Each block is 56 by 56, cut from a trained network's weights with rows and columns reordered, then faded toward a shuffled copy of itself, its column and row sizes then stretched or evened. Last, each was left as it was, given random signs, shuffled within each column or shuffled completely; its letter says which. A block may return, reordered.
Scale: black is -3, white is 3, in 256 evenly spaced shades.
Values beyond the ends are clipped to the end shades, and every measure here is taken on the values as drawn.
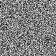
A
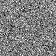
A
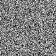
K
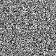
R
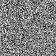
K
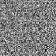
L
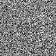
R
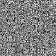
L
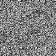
R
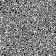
A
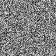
K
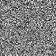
L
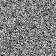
A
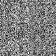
K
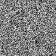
K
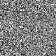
R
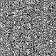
K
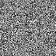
R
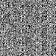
L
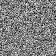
A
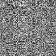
L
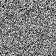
A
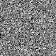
R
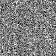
K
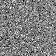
A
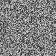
K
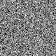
A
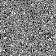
R
